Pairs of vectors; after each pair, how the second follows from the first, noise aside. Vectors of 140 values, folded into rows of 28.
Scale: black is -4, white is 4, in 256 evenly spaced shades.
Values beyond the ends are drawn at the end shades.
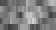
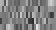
sign-scrambled.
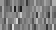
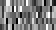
negated, scaled up.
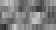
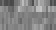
negated, partly zeroed.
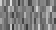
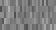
reversed, shrunk.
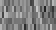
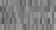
reversed, shrunk.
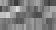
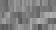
reversed, shrunk.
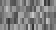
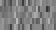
reversed, partly zeroed.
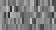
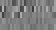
reversed, partly zeroed.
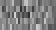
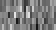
sign-scrambled.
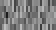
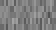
reversed, shrunk.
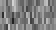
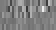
reversed, negated, partly zeroed.
